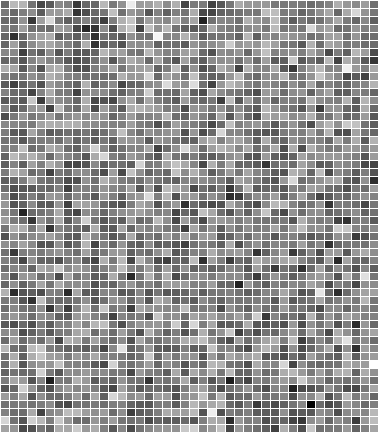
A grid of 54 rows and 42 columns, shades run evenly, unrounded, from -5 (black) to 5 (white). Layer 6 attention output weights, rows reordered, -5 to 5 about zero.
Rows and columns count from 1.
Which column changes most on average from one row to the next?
21
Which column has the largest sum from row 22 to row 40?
10
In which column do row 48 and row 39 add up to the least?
6
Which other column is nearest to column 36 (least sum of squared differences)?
1
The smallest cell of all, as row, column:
51, 35
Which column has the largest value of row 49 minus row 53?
3
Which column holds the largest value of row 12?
17
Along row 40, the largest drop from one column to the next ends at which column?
30
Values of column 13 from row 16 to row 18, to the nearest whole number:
0 0 -1
